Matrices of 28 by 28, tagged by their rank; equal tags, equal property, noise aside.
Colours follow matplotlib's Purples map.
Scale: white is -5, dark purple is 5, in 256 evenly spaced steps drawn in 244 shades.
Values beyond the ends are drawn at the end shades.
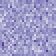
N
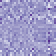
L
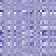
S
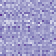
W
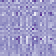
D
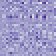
L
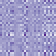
S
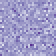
N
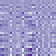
S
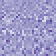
W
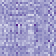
L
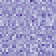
L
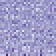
W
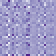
D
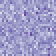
N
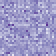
W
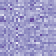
L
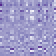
D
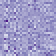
L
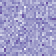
N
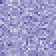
N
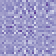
L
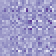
L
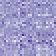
L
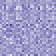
L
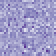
W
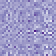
D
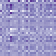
S
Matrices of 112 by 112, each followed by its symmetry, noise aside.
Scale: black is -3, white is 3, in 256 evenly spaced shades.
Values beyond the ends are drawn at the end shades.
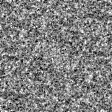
same after a half turn.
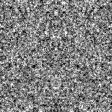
mirrored left to right.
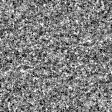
same after a half turn.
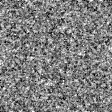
same after a half turn.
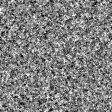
no symmetry.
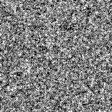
antisymmetric.
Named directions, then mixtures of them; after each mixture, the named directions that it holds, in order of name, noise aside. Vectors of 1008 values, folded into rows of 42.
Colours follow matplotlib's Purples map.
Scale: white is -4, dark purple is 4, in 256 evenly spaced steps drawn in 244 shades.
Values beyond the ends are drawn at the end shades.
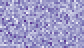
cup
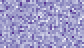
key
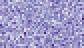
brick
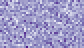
brick, cup.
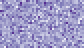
key.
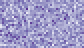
brick, cup.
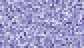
brick, key.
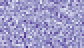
brick, cup.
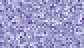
brick, key.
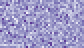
cup.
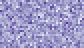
brick, key.
